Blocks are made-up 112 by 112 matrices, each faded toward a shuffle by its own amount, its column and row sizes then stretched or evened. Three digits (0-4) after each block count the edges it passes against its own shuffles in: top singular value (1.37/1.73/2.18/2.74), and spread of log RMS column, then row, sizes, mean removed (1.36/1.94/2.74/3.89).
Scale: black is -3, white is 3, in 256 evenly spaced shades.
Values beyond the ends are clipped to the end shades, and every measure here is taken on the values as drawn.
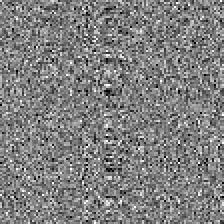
3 2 1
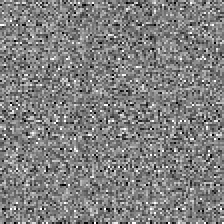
1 1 3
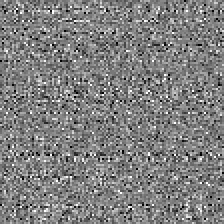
3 1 3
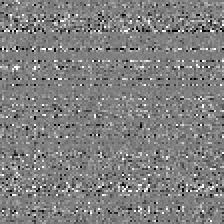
2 2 4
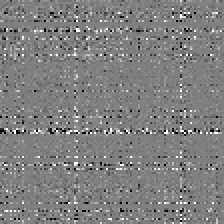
1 3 4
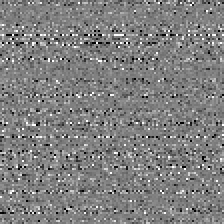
2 0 4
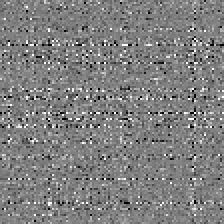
3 2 4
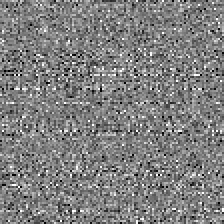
3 0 3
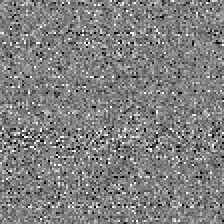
1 1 3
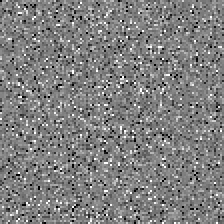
0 2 0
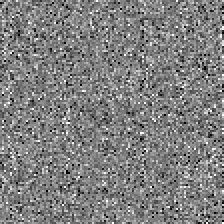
2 2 0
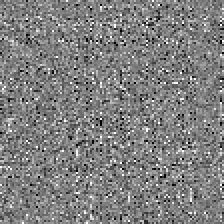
0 3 2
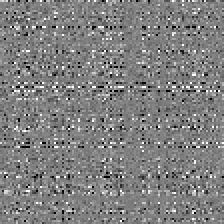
3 3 4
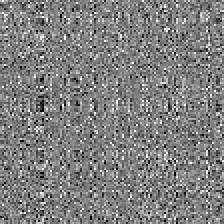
4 3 1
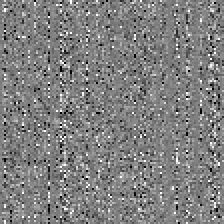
1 4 1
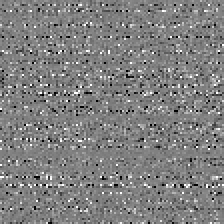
1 1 4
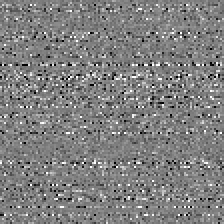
1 0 4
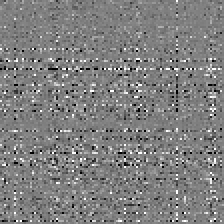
2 3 4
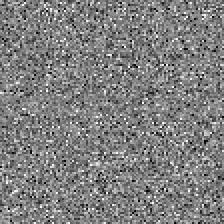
2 0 2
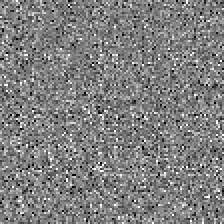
2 1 1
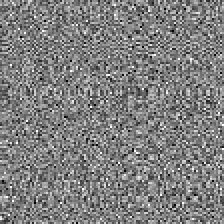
4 1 0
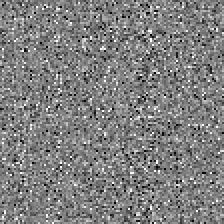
1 2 1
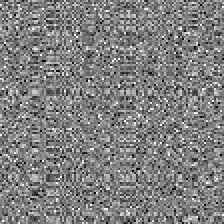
4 1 0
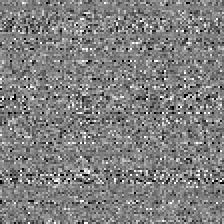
1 1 4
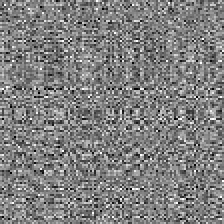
4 1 3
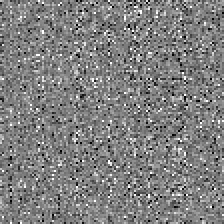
2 3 1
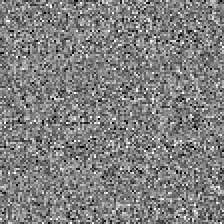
1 0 2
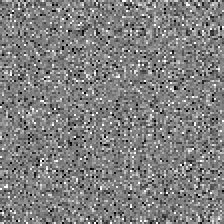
3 0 1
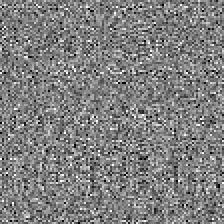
3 0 2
